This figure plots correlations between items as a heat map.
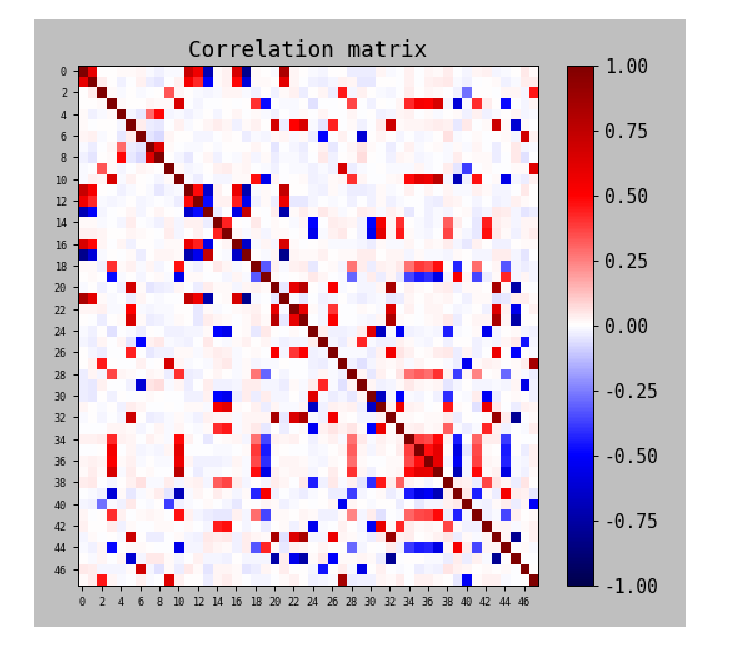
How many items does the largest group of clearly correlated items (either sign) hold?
12
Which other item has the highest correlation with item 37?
10
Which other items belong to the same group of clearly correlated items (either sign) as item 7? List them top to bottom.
4, 8
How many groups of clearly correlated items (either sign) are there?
7
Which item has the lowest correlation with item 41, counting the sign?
39
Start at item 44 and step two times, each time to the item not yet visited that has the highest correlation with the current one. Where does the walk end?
19
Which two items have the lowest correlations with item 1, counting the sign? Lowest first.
17, 13
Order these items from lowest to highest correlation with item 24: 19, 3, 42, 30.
42, 3, 19, 30
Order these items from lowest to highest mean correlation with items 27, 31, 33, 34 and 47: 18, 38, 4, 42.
4, 18, 38, 42
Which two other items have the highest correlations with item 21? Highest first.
0, 11
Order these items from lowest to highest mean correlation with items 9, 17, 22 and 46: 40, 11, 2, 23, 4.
11, 40, 4, 2, 23
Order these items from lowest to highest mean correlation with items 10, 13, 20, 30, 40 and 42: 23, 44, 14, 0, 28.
0, 44, 14, 28, 23
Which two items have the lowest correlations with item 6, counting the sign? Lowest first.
29, 25
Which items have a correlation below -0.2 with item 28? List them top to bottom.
19, 39, 44
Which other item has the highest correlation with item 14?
31
